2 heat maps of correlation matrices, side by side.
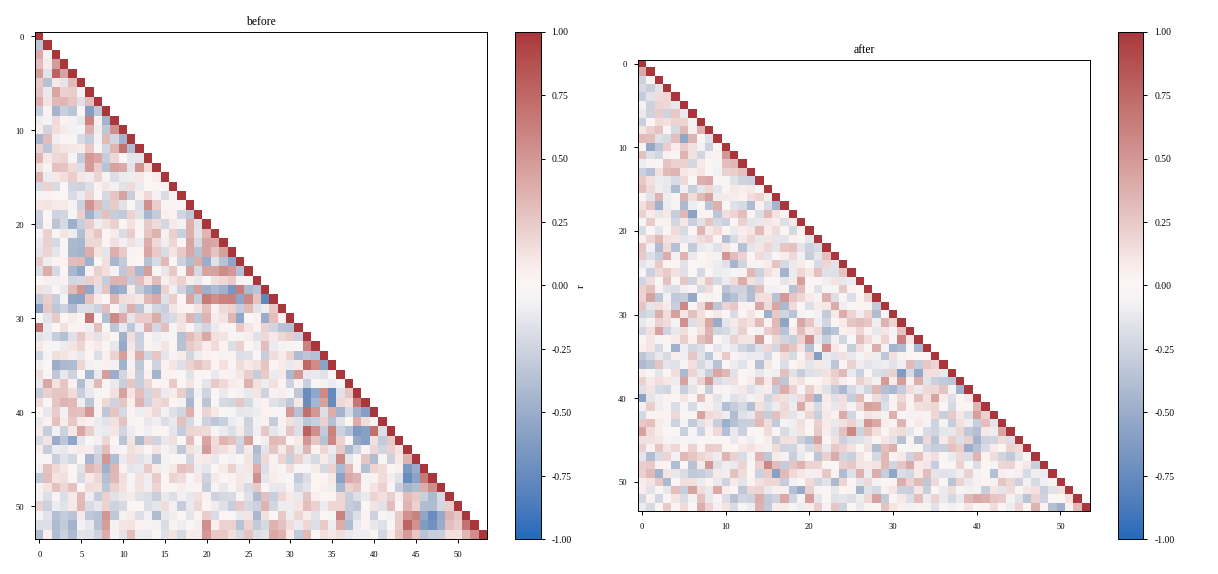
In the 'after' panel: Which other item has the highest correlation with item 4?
30
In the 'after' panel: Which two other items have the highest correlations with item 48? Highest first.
15, 8
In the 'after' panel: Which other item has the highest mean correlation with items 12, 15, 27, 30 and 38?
31
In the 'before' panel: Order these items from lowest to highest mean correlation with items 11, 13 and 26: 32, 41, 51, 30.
51, 41, 32, 30
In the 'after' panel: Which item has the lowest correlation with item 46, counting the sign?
39
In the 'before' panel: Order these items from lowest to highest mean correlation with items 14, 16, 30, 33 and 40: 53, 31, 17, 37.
31, 17, 37, 53
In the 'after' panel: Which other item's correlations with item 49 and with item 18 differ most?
16
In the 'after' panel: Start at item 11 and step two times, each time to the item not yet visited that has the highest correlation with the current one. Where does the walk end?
23
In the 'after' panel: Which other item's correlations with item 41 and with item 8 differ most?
29
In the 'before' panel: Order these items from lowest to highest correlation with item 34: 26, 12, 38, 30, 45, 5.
5, 26, 45, 30, 12, 38
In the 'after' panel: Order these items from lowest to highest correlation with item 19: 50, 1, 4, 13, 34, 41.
4, 13, 50, 34, 1, 41
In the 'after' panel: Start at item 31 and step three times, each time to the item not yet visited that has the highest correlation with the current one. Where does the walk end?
52
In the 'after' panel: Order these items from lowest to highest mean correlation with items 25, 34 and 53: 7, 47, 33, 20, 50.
50, 33, 20, 7, 47
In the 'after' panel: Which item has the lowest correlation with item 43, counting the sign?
10
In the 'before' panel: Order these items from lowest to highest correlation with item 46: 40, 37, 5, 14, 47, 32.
5, 32, 14, 40, 37, 47
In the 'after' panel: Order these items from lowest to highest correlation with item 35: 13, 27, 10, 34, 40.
13, 34, 27, 10, 40
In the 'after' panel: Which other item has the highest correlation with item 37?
9
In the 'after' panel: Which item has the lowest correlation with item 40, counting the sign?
0
